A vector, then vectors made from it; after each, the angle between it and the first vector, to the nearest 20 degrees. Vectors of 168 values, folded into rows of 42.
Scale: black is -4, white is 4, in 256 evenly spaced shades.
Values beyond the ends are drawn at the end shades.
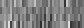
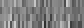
20 degrees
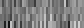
160 degrees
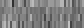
40 degrees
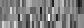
60 degrees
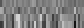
80 degrees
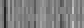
120 degrees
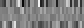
80 degrees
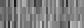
140 degrees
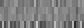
80 degrees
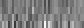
120 degrees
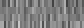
120 degrees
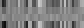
100 degrees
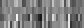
40 degrees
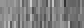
40 degrees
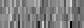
40 degrees
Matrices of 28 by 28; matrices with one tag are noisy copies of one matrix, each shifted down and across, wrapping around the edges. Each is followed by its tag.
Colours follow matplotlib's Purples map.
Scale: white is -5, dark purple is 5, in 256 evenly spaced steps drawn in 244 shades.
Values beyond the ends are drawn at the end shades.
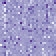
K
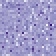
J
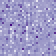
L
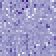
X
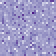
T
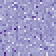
T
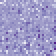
X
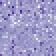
X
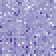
X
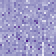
L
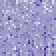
X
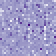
L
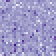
X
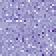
T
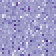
J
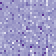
L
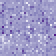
X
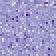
T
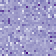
J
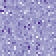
T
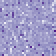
J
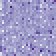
L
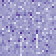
L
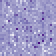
X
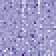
L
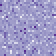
T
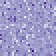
J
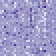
K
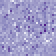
X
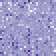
X
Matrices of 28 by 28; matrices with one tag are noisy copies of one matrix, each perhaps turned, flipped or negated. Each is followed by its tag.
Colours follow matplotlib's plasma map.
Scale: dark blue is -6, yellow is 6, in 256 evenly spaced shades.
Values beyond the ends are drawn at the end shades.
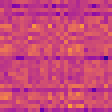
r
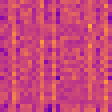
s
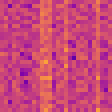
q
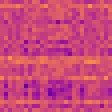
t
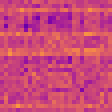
t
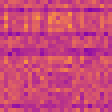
t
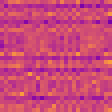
s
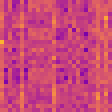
r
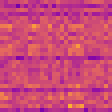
r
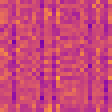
s
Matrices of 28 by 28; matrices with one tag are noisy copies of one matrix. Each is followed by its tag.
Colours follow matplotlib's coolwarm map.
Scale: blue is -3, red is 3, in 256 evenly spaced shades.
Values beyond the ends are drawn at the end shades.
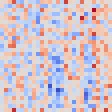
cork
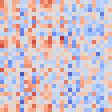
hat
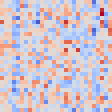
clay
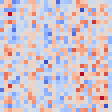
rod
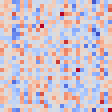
clay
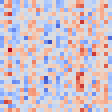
rod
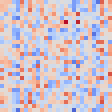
clay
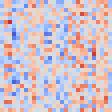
rod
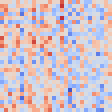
hat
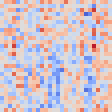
cork
